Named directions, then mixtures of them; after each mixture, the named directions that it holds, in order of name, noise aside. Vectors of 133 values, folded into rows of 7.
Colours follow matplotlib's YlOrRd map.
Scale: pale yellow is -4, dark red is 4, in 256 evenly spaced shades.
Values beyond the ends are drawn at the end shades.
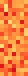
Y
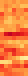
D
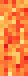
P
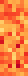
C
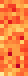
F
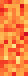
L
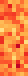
C.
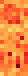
C, F.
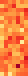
F, P.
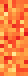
P, Y.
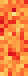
C, F, P.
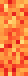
P, Y.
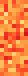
D, P, Y.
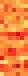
D, F.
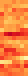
D.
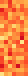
F, L, Y.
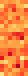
D, F.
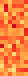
Y.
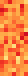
L.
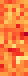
C, D, L.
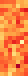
F, L, P.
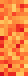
C, F, L.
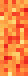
P.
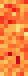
F, L, P.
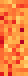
C, F, P.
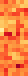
C, D, P.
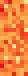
L, Y.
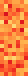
C, Y.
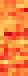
D, P.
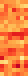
D, F.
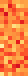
F, Y.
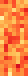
P.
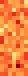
C, P.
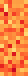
Y.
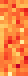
F, P.
